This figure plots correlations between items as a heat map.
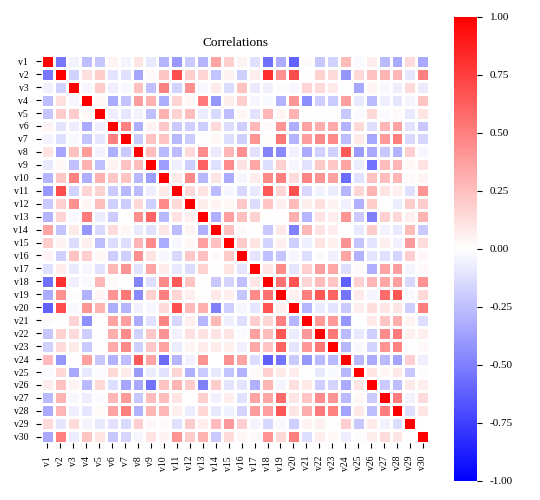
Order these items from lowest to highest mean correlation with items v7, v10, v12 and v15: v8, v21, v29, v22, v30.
v8, v30, v29, v21, v22
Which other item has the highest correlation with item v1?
v14
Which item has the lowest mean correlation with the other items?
v1
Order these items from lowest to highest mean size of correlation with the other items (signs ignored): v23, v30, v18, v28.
v30, v23, v28, v18
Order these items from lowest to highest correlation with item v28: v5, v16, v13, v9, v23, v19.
v16, v5, v13, v9, v23, v19
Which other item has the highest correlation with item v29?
v15
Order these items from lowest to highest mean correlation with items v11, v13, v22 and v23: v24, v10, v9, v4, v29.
v24, v29, v4, v10, v9
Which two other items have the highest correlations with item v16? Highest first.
v8, v24
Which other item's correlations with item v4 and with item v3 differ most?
v10
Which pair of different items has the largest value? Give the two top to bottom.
v2, v18
